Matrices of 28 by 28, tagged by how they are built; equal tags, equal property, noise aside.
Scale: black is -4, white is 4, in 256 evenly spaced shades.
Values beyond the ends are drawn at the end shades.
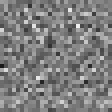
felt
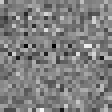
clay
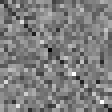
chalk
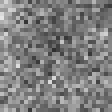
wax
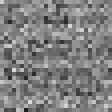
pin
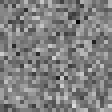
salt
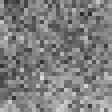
wax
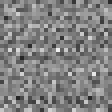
felt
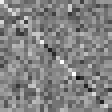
chalk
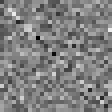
chalk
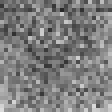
wax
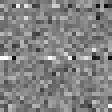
clay
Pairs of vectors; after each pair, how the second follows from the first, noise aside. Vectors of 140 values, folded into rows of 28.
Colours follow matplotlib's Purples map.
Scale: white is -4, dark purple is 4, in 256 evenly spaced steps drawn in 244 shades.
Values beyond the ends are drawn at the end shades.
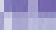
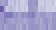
negated, partly zeroed.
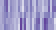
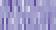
reversed, partly zeroed.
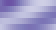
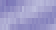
shrunk.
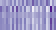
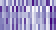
scaled up.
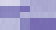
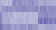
wrapped around, negated, shrunk.
